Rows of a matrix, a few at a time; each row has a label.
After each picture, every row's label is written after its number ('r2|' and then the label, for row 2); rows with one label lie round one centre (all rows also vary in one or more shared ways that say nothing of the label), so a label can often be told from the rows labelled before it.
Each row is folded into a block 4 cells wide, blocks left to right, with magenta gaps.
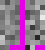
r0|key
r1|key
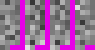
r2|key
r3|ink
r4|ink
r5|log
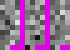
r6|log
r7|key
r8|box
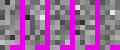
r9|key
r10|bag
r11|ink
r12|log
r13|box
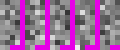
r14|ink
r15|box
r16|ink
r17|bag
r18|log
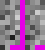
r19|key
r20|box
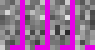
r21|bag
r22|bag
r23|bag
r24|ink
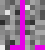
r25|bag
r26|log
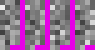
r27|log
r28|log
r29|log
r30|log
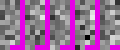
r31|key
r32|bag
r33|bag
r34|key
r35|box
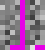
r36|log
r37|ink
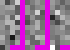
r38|key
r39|box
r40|bag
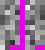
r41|bag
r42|log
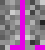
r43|box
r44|ink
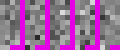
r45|ink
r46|key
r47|box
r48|bag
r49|bag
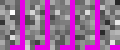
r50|box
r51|bag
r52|bag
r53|box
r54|log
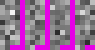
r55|box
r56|ink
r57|log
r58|bag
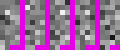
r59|bag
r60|log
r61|box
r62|box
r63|key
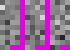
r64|log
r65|bag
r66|key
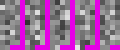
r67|log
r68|box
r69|ink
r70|bag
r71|box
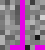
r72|key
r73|key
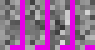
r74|ink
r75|ink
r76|log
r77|box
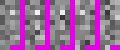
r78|box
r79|box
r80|box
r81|bag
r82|ink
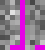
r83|box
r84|ink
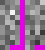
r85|box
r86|bag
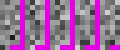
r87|key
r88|ink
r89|ink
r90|bag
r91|bag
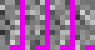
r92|log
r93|bag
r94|log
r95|bag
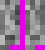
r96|key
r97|key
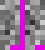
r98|log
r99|log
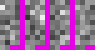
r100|log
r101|bag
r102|box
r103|key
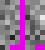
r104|key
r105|bag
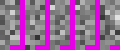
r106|box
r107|key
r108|log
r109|log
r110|bag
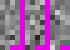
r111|key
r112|key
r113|bag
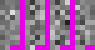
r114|box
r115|ink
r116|ink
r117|log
